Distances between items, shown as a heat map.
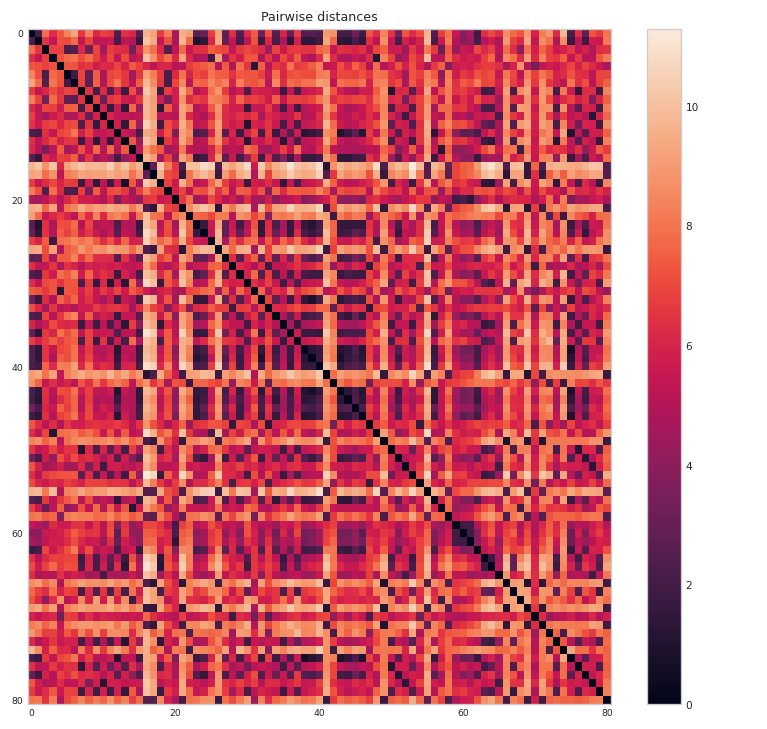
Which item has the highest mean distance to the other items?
16
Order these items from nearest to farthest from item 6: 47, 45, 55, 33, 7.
33, 47, 7, 45, 55
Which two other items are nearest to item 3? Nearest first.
48, 25
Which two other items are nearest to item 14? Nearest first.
57, 68
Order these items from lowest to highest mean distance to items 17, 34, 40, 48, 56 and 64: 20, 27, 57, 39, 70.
39, 27, 20, 70, 57
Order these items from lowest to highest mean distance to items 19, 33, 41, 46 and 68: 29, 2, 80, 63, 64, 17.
2, 80, 29, 17, 63, 64
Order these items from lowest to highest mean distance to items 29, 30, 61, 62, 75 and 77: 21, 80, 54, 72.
54, 80, 72, 21
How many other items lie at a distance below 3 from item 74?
3
